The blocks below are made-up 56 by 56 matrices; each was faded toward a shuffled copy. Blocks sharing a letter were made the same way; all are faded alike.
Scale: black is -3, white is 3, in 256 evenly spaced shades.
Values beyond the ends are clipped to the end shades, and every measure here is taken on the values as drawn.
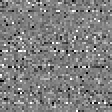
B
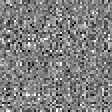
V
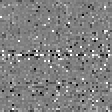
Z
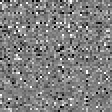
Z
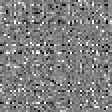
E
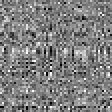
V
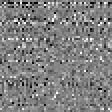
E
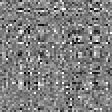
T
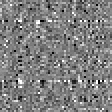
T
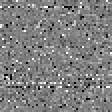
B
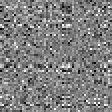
T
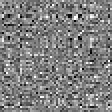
V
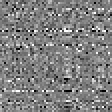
E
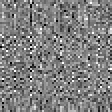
V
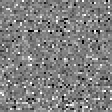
B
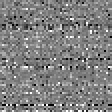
E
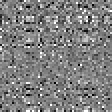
E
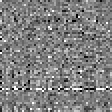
T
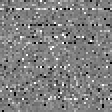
B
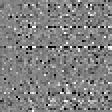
E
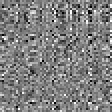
V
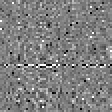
T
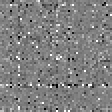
Z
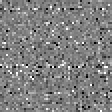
B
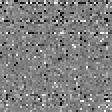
Z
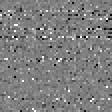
B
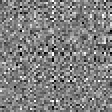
V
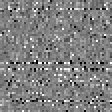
E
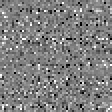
Z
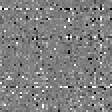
Z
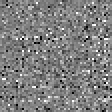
Z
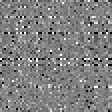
E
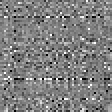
E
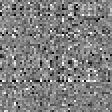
T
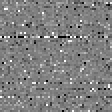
B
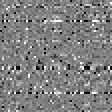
E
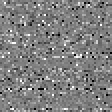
B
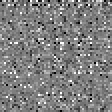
Z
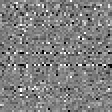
T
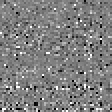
Z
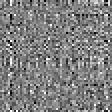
V
